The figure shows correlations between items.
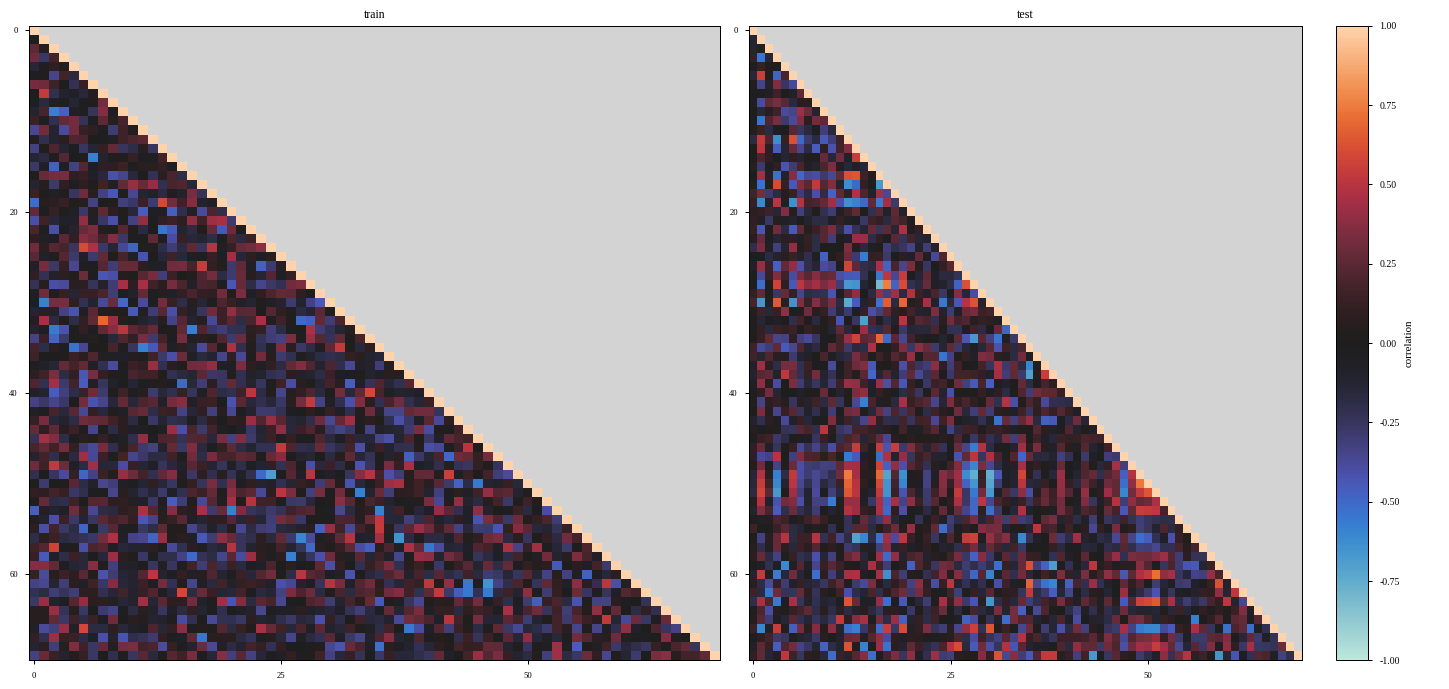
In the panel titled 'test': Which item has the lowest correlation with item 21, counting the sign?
38
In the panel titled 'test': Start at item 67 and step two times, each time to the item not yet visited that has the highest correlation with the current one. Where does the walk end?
16
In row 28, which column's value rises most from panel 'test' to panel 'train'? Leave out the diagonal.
49
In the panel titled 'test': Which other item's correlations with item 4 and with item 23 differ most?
56
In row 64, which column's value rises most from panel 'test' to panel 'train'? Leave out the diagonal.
2
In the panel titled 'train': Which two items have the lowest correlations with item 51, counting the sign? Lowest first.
33, 63
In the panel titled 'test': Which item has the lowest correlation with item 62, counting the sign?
2
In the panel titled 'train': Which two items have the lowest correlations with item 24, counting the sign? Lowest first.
49, 10
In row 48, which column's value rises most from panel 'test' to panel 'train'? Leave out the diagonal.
6
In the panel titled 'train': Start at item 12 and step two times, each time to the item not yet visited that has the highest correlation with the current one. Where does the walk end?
27
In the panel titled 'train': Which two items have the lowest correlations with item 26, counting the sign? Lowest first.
58, 23
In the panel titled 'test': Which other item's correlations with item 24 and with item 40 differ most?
36
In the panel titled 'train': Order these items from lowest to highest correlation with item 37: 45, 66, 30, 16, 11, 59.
59, 45, 66, 11, 30, 16
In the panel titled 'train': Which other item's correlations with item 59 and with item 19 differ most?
0
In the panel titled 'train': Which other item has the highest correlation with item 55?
35
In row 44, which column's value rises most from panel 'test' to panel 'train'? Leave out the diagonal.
25
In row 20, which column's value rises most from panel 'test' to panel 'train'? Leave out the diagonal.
35
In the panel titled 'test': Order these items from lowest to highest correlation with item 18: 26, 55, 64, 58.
64, 26, 55, 58
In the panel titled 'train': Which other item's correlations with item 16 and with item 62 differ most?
46
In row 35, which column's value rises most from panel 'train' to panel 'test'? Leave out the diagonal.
11
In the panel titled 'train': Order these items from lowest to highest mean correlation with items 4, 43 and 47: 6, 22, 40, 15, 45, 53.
15, 6, 40, 53, 45, 22
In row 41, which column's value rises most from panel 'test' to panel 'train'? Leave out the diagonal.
14
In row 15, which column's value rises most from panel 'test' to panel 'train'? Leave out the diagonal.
69
